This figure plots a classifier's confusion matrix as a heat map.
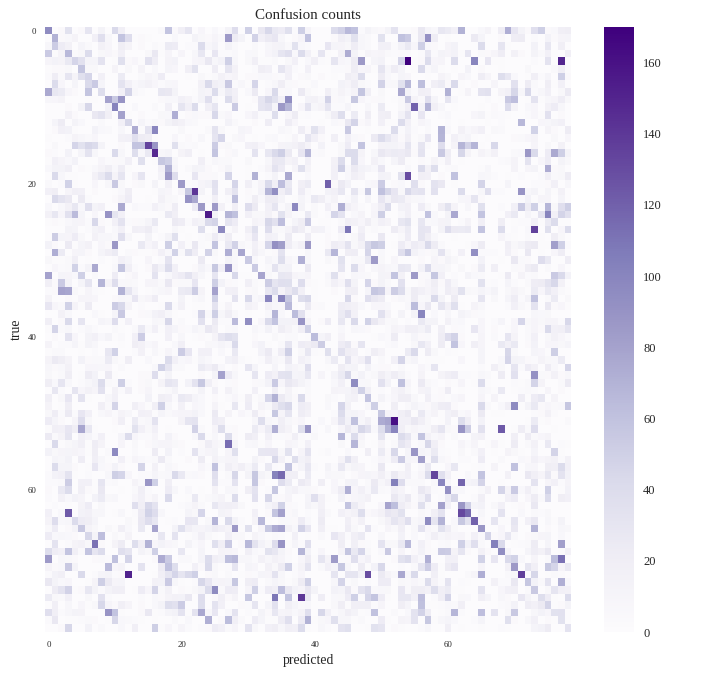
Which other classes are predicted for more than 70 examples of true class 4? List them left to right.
47, 54, 64, 77
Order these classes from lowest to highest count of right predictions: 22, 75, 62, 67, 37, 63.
75, 37, 22, 62, 67, 63
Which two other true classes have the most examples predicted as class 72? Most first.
16, 8
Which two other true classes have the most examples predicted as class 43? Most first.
69, 29
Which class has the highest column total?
34
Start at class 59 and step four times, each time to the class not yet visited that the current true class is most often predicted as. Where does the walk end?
68
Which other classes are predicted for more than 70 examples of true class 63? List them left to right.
3, 35, 62
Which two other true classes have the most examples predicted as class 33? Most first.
35, 21
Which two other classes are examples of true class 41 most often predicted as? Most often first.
61, 28
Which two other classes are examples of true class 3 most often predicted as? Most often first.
45, 0
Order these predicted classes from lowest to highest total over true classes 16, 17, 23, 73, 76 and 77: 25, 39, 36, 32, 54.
32, 54, 36, 39, 25
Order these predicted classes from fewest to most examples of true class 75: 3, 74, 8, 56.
3, 74, 8, 56
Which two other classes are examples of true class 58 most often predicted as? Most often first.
35, 34
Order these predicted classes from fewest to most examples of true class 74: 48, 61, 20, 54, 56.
61, 20, 54, 48, 56
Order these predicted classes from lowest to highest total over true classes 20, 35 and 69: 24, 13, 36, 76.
13, 24, 36, 76
